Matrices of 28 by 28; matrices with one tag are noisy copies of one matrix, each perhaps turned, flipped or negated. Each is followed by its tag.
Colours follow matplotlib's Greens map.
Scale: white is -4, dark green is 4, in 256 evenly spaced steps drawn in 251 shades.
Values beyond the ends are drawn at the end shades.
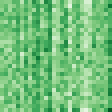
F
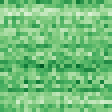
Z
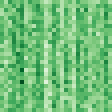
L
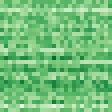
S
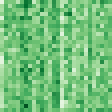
F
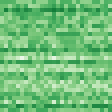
S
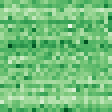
Z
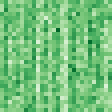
L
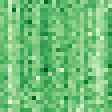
Z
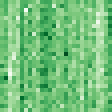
Z
